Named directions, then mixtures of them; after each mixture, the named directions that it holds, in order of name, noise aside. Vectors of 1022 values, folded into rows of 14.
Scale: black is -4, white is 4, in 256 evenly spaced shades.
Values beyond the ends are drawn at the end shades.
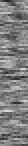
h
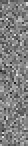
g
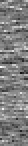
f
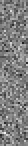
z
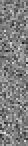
z.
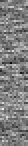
f, g.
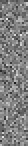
g.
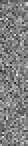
g.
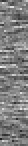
f, h.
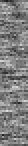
g, h.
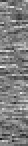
f, h.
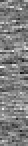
f.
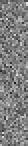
g.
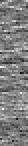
f.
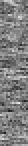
h, z.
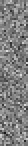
z.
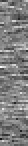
f, h.
